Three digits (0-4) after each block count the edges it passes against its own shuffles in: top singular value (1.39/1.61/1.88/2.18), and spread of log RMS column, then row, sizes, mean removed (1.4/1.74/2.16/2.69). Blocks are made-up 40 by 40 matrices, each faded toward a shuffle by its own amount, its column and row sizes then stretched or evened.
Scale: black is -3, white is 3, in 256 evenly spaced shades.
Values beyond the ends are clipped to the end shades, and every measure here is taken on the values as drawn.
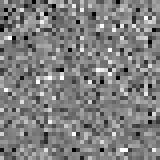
0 0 2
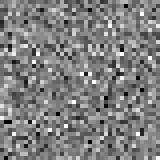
1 0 0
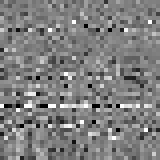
3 0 3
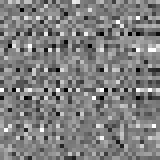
4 0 3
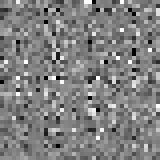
1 3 2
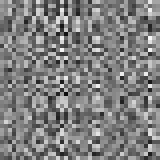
4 4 0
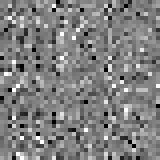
3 2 0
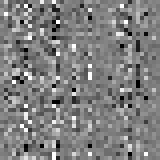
0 4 0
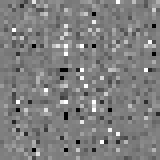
0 2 1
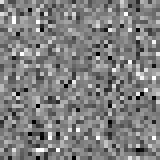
1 2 0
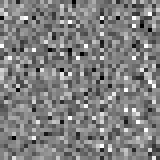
1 2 0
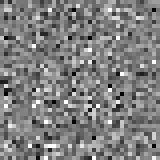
1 2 2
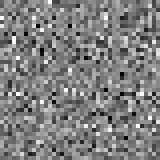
2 0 1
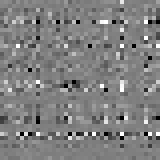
3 2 4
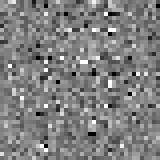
2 1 1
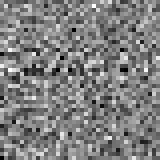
2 0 1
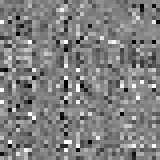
3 3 1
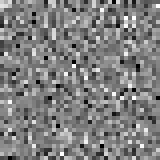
3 1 0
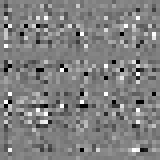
1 3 4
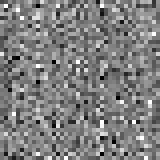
2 2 0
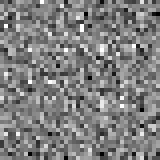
2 1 1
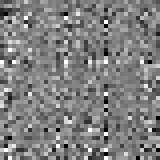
0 3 2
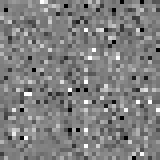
1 0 1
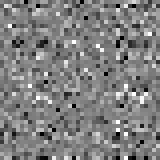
3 1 1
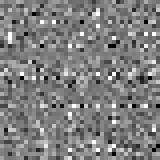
0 2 3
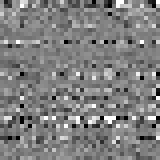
4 1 4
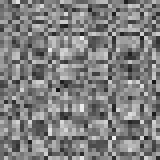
4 3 1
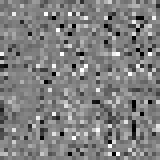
1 2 2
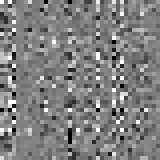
3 4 1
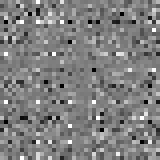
0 2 3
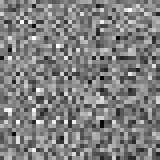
3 0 2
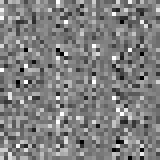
1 4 0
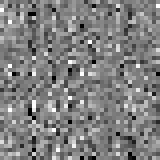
2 3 0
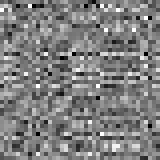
4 0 3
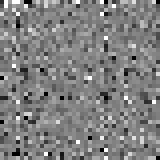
1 2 2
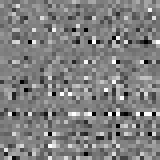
3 1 4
